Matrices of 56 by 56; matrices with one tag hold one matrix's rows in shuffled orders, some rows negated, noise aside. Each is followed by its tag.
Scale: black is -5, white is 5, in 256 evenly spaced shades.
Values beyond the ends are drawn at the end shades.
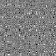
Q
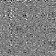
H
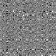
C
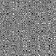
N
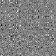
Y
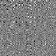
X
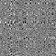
H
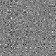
H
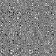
Y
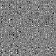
Y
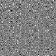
Y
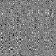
Y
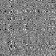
H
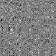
Y
